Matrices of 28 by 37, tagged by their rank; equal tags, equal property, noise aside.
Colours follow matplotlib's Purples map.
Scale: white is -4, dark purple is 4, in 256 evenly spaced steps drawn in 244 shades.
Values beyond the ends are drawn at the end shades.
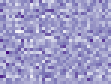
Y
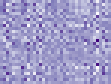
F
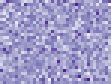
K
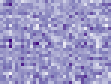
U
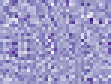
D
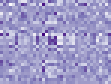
F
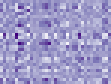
F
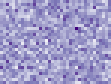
Y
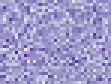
K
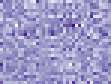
U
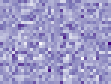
K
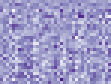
Y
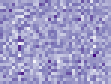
K
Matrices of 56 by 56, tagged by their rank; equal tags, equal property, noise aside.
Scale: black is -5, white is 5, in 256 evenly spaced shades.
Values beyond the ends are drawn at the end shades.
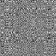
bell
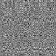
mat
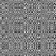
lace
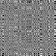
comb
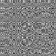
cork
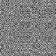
mat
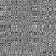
lace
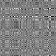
lace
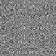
mat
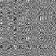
cork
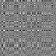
comb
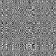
cork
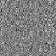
mat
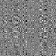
cork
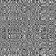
cork
